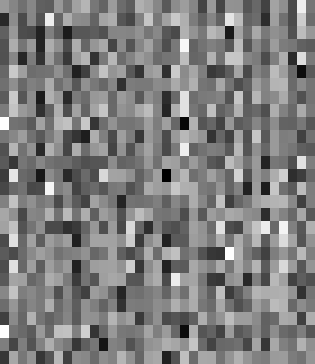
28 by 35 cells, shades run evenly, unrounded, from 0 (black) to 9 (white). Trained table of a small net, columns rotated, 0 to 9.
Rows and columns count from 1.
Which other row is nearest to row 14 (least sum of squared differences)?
8
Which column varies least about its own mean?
18
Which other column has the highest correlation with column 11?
33
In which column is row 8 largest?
21
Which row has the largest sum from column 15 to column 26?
2
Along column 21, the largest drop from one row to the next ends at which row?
10
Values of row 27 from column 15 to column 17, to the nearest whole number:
3 4 5
